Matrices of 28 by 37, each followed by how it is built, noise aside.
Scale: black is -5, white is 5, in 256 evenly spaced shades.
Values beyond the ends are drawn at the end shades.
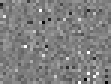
sparse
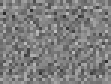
repeating columns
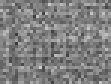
blocks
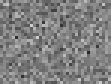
noise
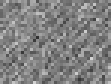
Hankel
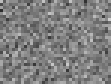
noise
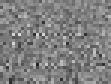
uneven rows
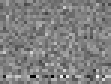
uneven rows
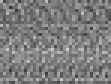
repeating columns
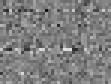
uneven rows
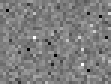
sparse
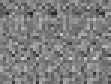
repeating columns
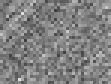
Hankel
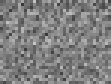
repeating columns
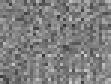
blocks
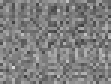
blocks
